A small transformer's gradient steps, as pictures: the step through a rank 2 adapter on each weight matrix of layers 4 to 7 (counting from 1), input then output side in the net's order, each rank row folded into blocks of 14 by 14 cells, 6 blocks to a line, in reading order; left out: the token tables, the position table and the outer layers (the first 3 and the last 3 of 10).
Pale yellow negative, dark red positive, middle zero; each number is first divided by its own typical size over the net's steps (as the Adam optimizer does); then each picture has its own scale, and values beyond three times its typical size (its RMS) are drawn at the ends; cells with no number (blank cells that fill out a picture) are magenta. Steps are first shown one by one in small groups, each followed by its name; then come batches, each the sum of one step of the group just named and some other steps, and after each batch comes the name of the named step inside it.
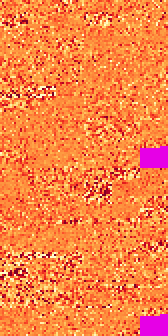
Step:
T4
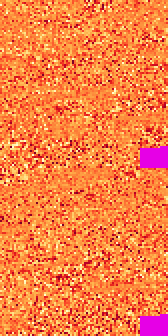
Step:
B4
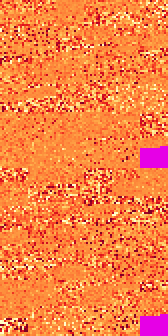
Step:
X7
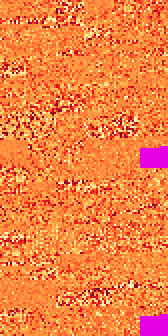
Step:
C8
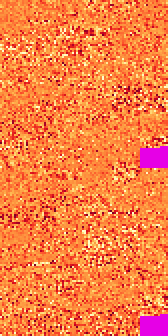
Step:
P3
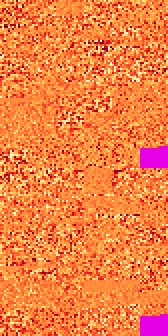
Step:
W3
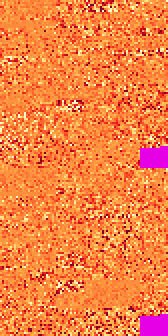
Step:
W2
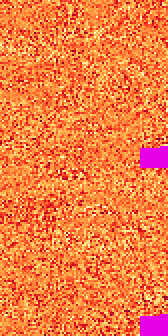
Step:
P3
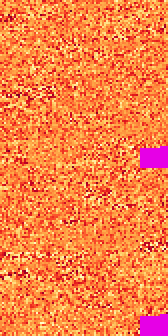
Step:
T4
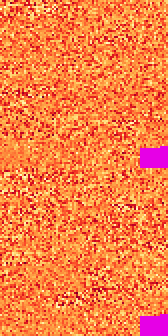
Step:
C8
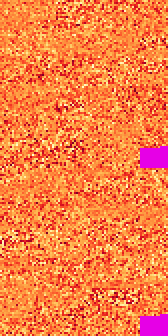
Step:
B4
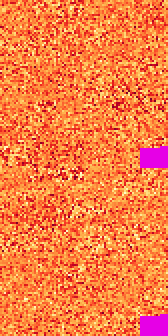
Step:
P3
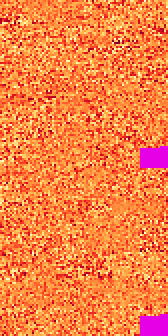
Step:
W3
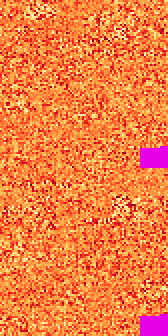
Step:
X7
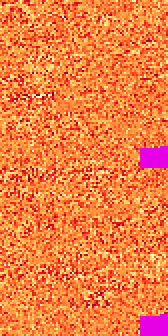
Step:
T4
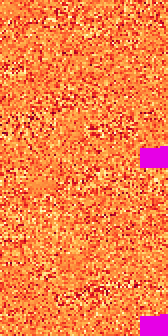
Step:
C8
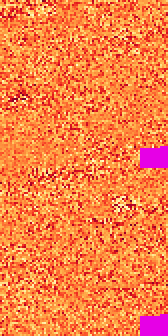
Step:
W3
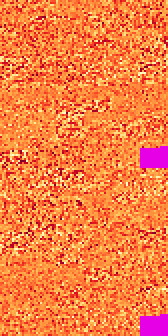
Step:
W3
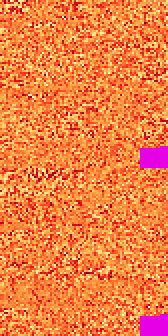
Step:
W3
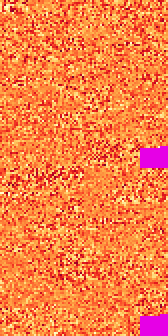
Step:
B4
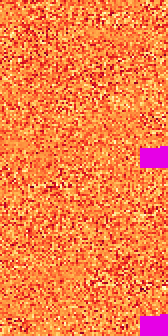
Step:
X7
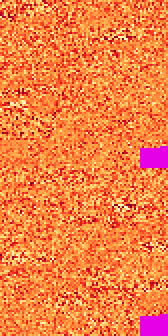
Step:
C8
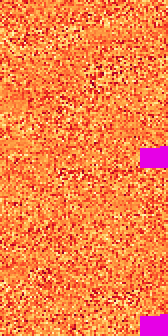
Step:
W3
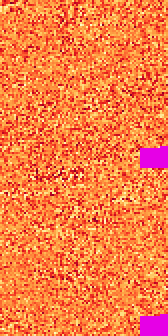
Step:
C8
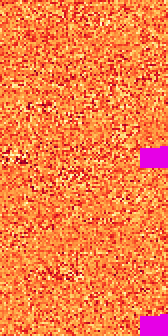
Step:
X7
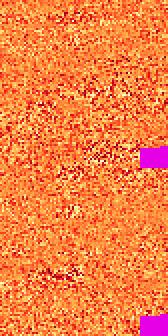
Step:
B4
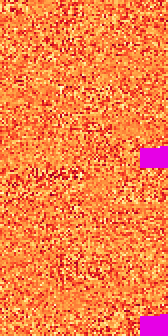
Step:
P3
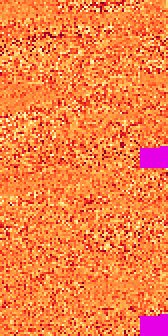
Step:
W2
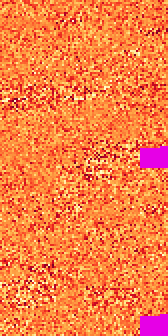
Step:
W2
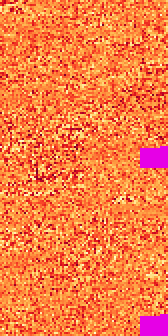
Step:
B4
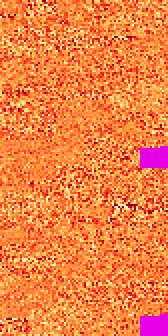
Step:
X7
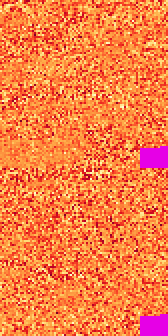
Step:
X7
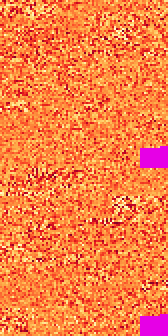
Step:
X7
